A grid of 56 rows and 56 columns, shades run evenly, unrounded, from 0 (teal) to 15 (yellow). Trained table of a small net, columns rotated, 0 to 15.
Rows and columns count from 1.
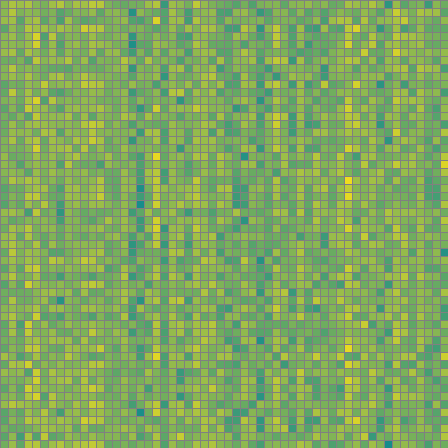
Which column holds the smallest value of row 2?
17
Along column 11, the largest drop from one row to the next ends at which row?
5
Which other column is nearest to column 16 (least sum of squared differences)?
53
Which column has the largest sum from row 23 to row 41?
44
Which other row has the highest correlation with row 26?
52
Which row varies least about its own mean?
22
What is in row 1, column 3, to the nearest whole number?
9
